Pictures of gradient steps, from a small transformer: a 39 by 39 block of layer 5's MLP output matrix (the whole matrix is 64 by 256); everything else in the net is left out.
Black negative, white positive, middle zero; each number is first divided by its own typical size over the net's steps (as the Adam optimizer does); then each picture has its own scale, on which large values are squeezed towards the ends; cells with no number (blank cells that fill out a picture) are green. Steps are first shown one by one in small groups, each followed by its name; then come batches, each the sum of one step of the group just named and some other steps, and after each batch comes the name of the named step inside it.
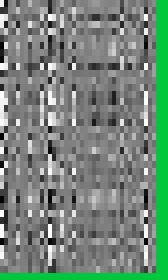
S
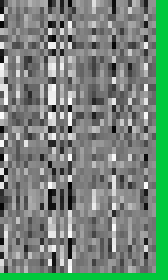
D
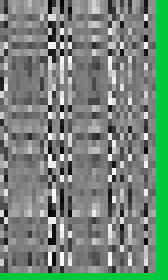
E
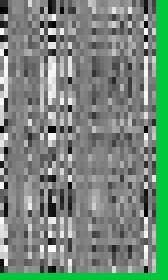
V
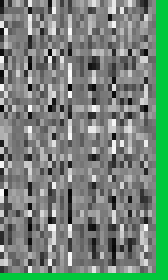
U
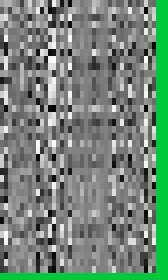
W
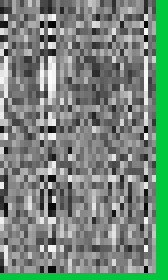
V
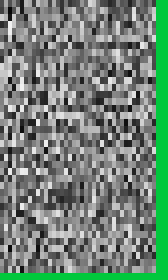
D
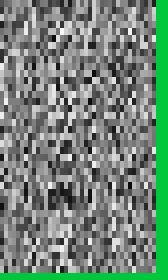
D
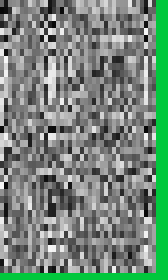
V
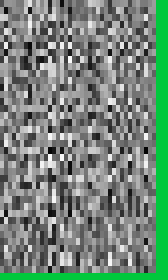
E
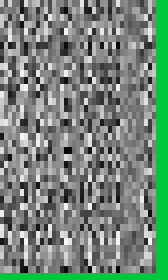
S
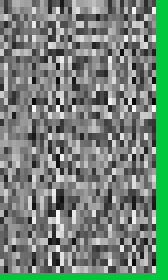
E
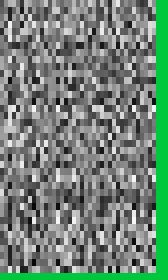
U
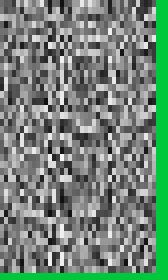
E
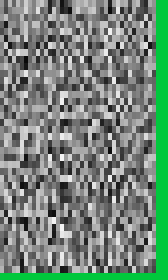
E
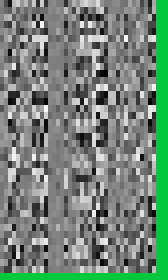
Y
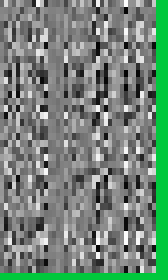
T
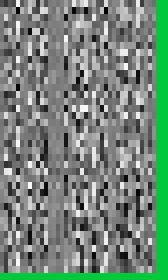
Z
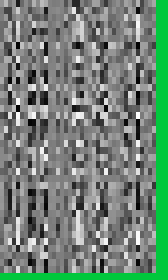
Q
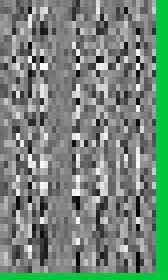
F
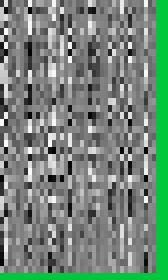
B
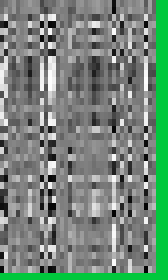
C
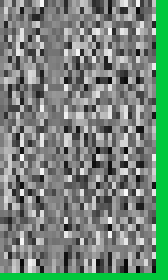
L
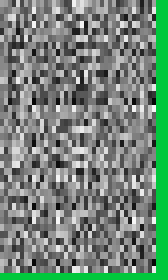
Y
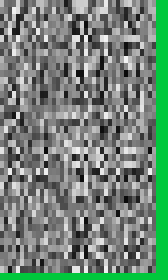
T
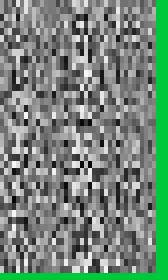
Z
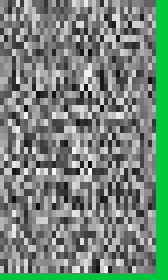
Z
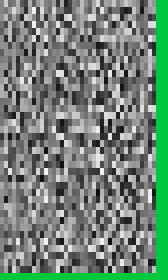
T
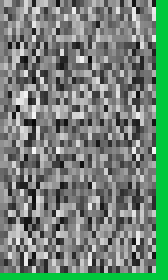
Q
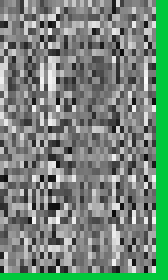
C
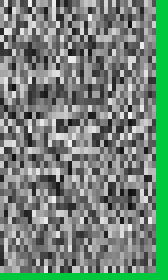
B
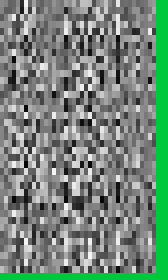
F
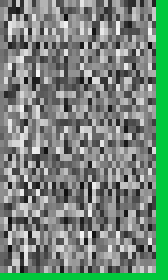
Z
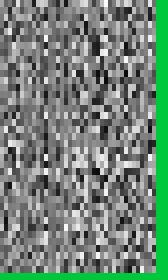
T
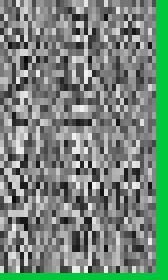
Z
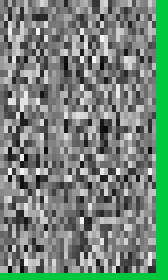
L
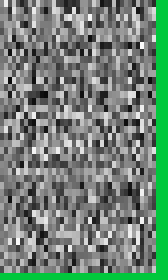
Q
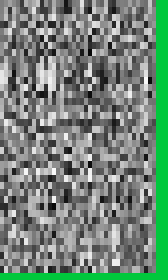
C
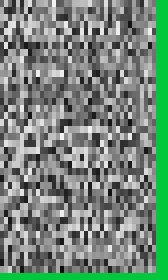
B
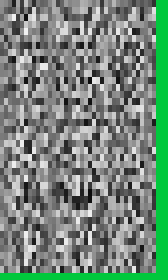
F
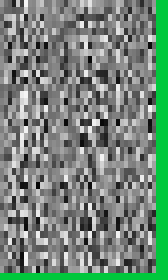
Y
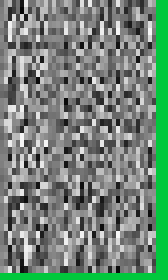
F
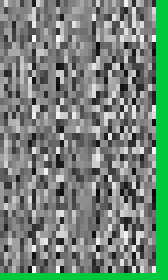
T
